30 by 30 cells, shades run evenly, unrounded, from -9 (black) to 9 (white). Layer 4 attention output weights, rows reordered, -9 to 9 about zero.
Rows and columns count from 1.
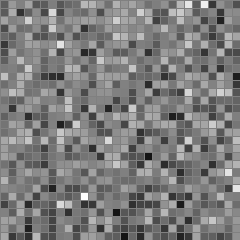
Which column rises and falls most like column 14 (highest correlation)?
2
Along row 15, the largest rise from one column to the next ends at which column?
24
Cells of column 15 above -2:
24
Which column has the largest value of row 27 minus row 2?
3
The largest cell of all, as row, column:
25, 11
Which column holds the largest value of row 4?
7
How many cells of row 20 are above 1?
9
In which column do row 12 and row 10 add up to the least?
8
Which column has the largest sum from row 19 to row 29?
30
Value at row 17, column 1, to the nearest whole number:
-1
